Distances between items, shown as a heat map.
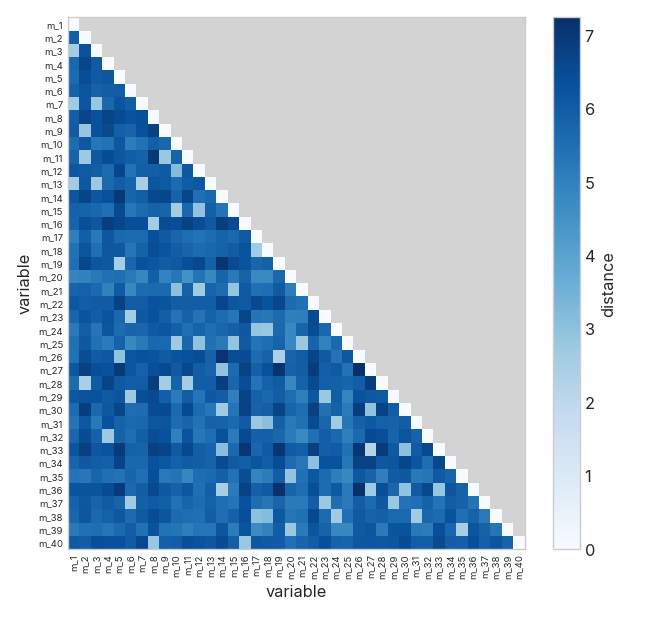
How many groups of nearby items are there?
11
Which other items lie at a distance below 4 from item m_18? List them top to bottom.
m_17, m_24, m_31, m_38
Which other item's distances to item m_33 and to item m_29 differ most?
m_27
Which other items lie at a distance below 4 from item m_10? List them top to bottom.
m_12, m_15, m_21, m_25
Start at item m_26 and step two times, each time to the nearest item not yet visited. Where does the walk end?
m_5
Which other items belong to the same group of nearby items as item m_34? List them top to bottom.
m_22
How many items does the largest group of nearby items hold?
5
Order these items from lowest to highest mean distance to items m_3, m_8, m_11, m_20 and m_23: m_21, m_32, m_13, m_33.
m_13, m_21, m_32, m_33
